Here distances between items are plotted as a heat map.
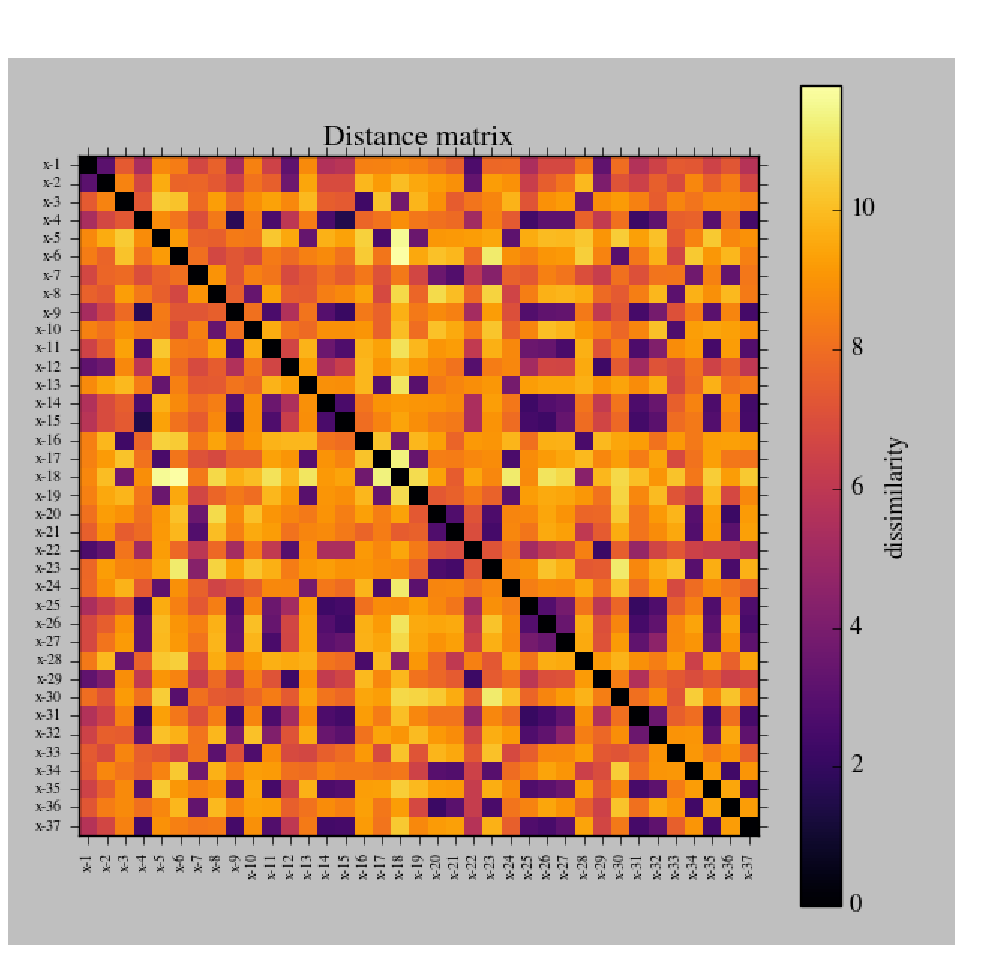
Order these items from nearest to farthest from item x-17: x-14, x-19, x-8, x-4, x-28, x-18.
x-19, x-8, x-4, x-14, x-28, x-18
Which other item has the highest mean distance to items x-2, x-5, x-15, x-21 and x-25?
x-18
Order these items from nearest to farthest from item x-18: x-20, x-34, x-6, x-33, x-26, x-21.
x-21, x-34, x-20, x-33, x-26, x-6
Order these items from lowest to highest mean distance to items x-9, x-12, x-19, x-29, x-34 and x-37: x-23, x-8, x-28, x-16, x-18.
x-23, x-8, x-28, x-16, x-18
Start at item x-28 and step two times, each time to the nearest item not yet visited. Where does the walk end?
x-3
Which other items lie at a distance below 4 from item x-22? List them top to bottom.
x-1, x-2, x-12, x-29
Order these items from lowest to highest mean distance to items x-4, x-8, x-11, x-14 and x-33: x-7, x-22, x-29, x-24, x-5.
x-22, x-29, x-24, x-7, x-5
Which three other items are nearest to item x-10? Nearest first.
x-33, x-8, x-6
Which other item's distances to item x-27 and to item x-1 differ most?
x-2
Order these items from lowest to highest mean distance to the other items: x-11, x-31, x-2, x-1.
x-31, x-1, x-11, x-2
